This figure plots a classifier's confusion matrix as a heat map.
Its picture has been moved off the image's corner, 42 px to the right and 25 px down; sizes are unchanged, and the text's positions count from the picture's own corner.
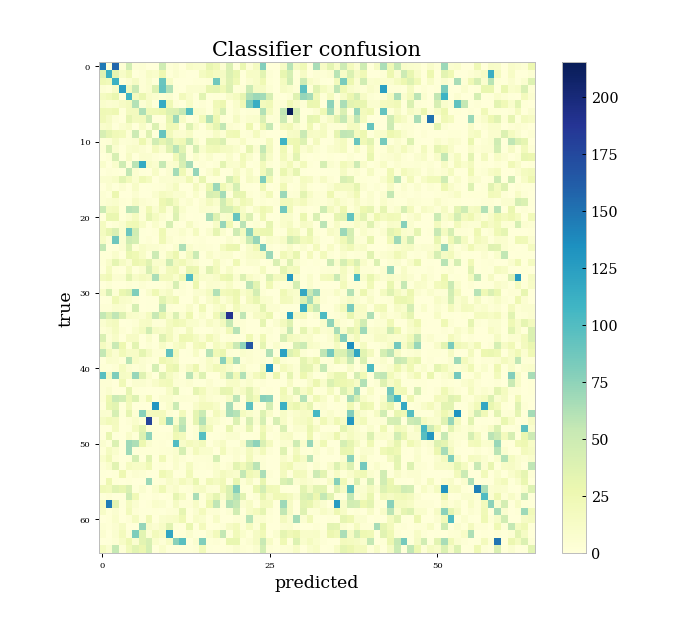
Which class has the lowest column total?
26
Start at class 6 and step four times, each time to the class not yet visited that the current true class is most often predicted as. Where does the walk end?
27
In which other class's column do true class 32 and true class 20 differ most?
30
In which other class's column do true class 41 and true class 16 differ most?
0
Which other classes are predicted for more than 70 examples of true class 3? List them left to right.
9, 30, 42, 51
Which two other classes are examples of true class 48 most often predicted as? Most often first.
63, 12
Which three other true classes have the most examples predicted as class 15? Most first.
49, 63, 47
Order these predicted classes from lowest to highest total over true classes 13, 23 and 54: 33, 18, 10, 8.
8, 10, 18, 33
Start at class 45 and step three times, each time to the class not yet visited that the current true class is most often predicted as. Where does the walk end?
25
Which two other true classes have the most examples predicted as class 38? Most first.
28, 10
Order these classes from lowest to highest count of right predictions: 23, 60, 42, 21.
42, 60, 21, 23
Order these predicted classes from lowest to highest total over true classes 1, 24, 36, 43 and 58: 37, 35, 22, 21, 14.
21, 14, 22, 37, 35
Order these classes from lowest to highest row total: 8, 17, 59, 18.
18, 17, 8, 59
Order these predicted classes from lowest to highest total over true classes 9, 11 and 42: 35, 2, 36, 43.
2, 43, 35, 36
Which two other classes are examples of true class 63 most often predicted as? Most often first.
59, 12
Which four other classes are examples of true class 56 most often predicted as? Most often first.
51, 37, 20, 57
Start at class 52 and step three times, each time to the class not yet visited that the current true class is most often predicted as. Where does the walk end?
4
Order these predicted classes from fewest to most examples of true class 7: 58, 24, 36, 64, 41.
41, 64, 58, 24, 36
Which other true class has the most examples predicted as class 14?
57
